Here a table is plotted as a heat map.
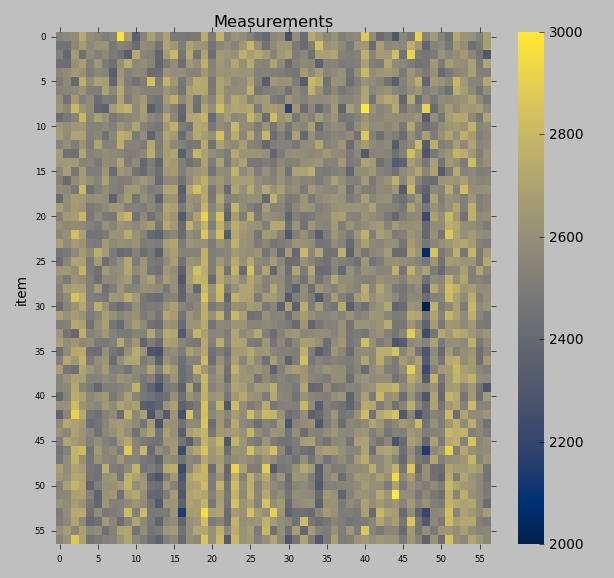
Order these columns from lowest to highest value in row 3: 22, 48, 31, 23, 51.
48, 31, 22, 51, 23
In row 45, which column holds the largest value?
54
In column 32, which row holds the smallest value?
5
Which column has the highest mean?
19
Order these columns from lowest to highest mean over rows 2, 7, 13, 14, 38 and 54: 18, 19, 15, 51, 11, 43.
11, 18, 43, 51, 15, 19
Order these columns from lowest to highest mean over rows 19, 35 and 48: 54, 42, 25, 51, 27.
25, 42, 51, 54, 27
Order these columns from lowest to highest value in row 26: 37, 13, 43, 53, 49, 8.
37, 13, 49, 43, 8, 53
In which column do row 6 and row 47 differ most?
33
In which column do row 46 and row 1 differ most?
51
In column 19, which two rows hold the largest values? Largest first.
53, 20
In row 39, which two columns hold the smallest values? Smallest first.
13, 56
